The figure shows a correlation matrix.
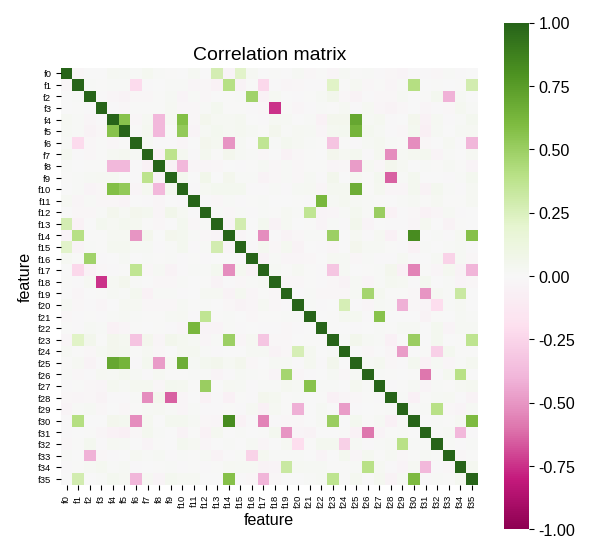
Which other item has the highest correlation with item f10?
f25
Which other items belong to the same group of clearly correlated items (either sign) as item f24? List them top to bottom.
f20, f29, f32
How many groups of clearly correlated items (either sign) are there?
10
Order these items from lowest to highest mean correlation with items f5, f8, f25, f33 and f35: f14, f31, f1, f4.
f31, f1, f14, f4
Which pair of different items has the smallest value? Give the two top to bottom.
f3, f18
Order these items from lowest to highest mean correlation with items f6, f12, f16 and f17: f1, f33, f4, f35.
f35, f1, f33, f4
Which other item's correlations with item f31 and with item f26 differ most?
f19
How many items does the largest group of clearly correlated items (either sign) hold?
7
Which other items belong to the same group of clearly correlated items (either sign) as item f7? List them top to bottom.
f9, f28
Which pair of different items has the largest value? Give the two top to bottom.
f14, f30
